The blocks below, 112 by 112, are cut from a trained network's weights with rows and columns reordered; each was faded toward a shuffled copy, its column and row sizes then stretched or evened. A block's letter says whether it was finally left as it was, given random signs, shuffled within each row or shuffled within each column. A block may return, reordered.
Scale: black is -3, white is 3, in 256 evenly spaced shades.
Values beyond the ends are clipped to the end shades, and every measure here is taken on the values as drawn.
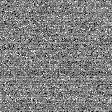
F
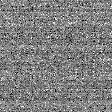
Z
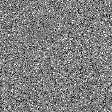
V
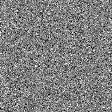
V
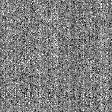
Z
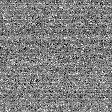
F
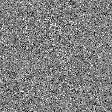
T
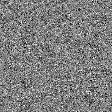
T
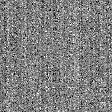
Z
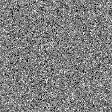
V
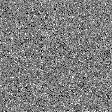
T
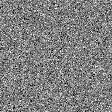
V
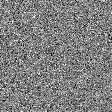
F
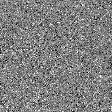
T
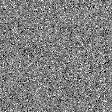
T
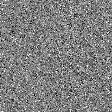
V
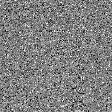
T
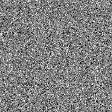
T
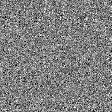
T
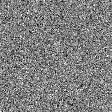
F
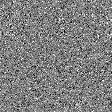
F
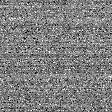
F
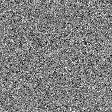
F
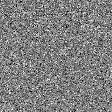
F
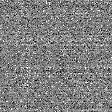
Z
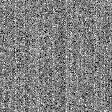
V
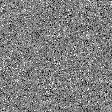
V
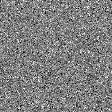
T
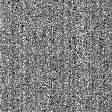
V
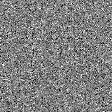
T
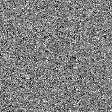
T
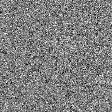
T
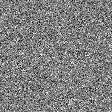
F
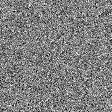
F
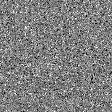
F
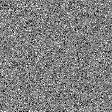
T
